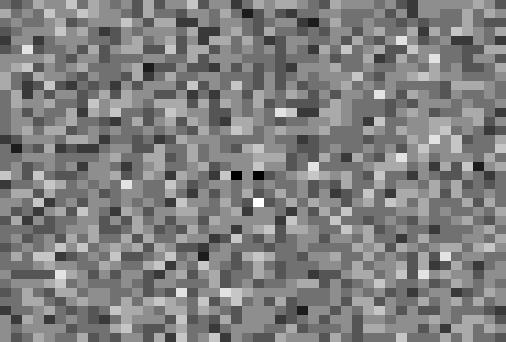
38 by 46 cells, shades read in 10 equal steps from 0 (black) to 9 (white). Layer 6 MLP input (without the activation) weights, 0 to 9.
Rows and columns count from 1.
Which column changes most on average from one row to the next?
16
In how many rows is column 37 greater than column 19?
18
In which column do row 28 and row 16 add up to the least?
1
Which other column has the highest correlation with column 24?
36
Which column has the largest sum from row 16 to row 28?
39
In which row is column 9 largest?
12
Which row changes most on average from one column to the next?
20
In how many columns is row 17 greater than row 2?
16
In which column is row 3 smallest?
29
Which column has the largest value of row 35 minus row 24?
11
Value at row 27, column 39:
6
